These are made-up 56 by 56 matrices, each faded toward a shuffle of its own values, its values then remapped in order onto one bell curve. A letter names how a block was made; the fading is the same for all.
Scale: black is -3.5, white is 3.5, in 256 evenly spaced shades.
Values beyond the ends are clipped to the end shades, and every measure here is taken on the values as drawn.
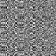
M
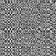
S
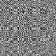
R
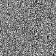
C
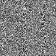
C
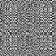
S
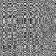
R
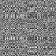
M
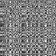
S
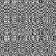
S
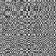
S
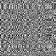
M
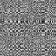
M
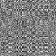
M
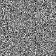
C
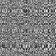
M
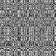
S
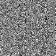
C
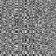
M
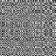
S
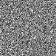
C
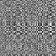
S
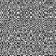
M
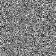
C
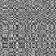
S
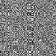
R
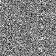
C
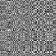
S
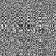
M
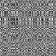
S
